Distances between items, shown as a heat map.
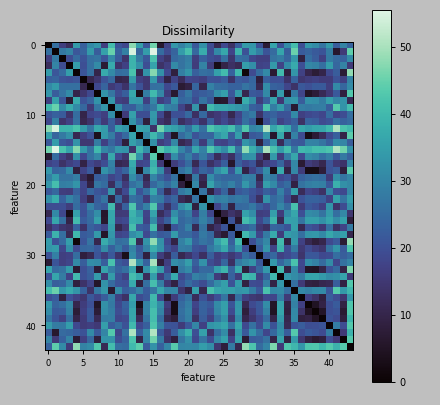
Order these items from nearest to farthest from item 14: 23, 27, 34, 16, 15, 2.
16, 27, 2, 34, 23, 15
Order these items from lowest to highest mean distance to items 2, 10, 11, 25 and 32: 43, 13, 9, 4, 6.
6, 13, 4, 43, 9
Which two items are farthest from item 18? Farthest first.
43, 15
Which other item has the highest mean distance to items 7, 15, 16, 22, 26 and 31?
12
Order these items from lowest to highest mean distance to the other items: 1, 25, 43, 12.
25, 1, 43, 12
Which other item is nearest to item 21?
23
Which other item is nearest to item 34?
7
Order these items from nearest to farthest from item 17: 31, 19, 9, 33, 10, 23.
10, 23, 31, 19, 33, 9
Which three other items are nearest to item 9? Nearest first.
35, 22, 20
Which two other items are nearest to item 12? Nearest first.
15, 9
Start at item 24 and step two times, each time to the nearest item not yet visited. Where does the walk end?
8
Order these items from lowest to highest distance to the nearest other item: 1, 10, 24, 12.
24, 1, 10, 12
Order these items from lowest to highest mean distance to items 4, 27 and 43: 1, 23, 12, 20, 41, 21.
21, 23, 20, 41, 1, 12
